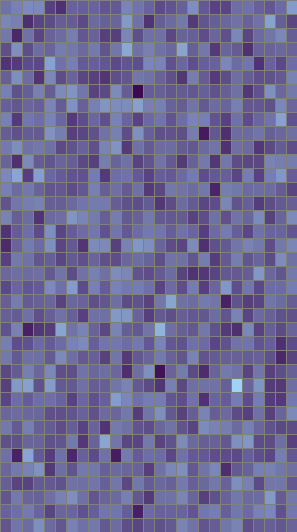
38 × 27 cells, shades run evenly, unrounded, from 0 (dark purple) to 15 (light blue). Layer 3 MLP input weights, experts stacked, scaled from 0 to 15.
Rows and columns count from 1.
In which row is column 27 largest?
1
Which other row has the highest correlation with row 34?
22
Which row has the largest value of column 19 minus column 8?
31
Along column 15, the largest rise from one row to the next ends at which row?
24
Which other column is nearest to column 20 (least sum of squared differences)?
16
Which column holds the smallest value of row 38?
13
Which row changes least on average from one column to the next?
15
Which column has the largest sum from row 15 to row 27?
11
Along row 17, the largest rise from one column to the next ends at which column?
5
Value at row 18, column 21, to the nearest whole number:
6
